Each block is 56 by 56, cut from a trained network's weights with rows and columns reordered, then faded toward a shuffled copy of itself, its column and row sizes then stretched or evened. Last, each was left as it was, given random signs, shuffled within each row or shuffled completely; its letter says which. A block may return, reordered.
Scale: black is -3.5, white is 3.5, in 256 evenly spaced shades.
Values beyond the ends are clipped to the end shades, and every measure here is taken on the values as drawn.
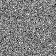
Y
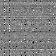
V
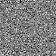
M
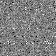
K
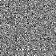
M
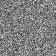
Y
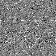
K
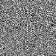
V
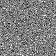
Y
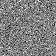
Y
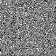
Y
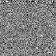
V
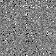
M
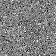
Y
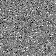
Y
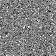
Y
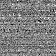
K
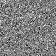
Y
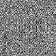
V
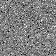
Y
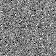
Y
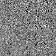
M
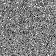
Y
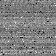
K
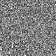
M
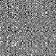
V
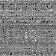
V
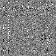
M
